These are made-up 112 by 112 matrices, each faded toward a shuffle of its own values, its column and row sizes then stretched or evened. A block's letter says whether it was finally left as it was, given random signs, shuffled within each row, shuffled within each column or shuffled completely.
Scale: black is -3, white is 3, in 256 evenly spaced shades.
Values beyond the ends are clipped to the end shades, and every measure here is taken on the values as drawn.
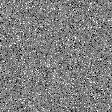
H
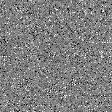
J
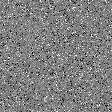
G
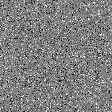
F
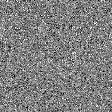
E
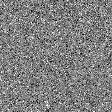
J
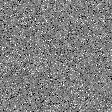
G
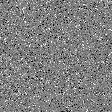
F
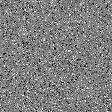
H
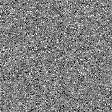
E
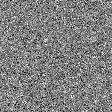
F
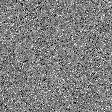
G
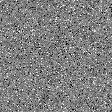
F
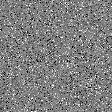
J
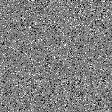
E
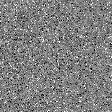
E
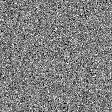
G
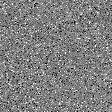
F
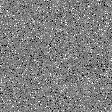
H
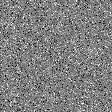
G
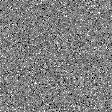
E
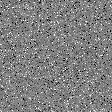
G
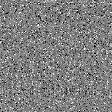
E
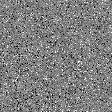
J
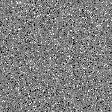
H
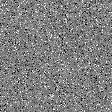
H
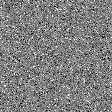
F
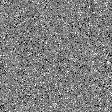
J
